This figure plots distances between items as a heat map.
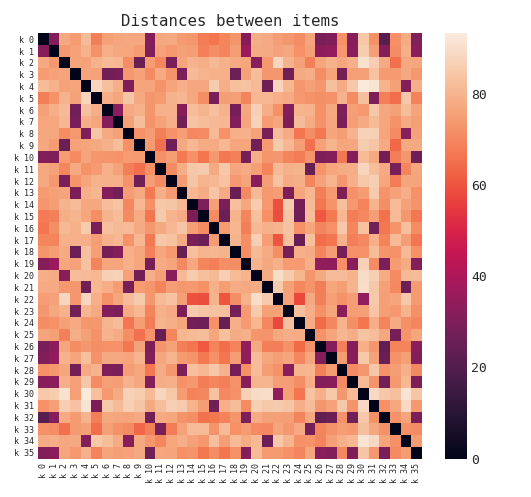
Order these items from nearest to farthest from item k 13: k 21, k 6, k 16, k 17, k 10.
k 6, k 10, k 21, k 17, k 16
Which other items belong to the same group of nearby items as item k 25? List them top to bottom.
k 11, k 33
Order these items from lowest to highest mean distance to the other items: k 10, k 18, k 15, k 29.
k 10, k 29, k 18, k 15
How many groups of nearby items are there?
8
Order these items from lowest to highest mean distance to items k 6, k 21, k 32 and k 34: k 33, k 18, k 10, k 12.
k 10, k 18, k 33, k 12
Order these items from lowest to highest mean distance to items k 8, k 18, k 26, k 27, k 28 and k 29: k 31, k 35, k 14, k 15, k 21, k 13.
k 35, k 13, k 21, k 15, k 14, k 31
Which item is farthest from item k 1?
k 30
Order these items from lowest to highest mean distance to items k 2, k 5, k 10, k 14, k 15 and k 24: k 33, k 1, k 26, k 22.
k 26, k 1, k 22, k 33
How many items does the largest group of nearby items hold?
9
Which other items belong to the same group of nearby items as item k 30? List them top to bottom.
k 22
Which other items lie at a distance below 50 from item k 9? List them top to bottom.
k 2, k 12, k 20
